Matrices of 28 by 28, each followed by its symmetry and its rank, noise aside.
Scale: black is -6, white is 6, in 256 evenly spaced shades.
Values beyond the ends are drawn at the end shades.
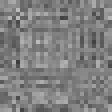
no symmetry, rank three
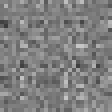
no symmetry, rank four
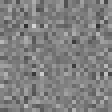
no symmetry, rank four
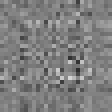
antisymmetric, rank four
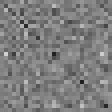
symmetric, rank four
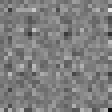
no symmetry, rank three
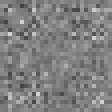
symmetric, rank four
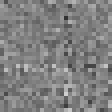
antisymmetric, rank four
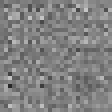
no symmetry, rank four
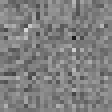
no symmetry, rank four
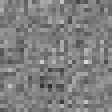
no symmetry, rank four
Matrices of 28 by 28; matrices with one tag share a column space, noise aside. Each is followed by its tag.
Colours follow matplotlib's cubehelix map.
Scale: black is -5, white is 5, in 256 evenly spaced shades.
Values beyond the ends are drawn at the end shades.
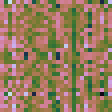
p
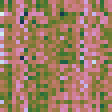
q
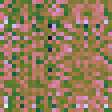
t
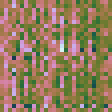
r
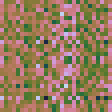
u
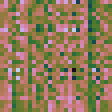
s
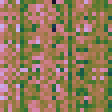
s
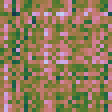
q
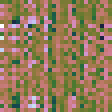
t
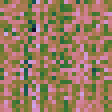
s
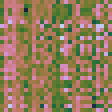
t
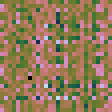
u
